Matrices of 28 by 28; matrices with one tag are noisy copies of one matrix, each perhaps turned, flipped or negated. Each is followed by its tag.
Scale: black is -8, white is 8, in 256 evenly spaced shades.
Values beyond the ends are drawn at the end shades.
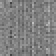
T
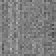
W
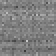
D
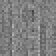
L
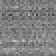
D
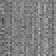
W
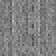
L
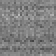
D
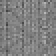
T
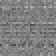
T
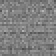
T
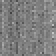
W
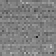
W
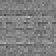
L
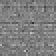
T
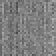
W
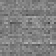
L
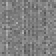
T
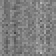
D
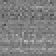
D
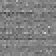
L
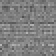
T
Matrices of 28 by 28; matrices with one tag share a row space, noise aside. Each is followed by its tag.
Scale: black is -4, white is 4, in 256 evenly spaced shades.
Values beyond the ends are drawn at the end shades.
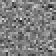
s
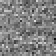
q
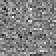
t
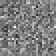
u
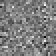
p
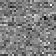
p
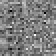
p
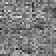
q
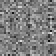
s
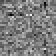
p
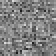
q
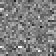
s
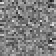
s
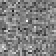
t
